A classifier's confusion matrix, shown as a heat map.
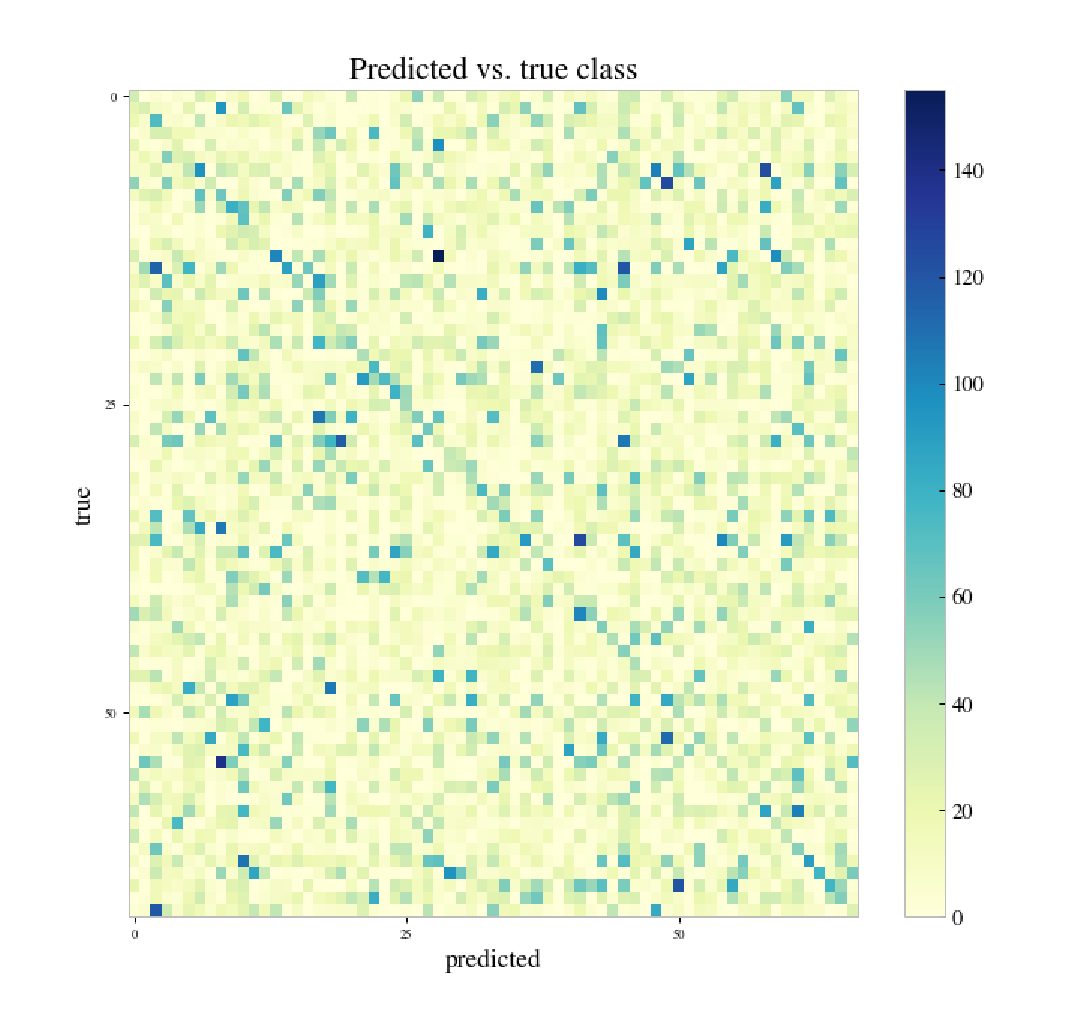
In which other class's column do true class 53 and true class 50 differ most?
40
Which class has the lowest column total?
39
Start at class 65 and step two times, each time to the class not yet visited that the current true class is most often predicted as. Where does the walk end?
37
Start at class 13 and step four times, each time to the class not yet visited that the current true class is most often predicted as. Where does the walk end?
62
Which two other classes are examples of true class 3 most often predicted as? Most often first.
22, 18
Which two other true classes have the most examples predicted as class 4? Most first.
59, 28
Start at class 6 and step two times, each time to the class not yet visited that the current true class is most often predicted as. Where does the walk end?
61
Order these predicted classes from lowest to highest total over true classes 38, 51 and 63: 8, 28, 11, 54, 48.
28, 54, 48, 8, 11
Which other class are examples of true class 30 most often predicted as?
27
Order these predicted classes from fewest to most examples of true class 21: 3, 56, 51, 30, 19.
19, 3, 56, 30, 51
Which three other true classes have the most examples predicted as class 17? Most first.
26, 15, 20
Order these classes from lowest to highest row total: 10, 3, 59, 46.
46, 59, 10, 3
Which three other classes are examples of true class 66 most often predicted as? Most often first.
2, 48, 33
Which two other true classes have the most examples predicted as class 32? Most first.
16, 20
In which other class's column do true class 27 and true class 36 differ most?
41
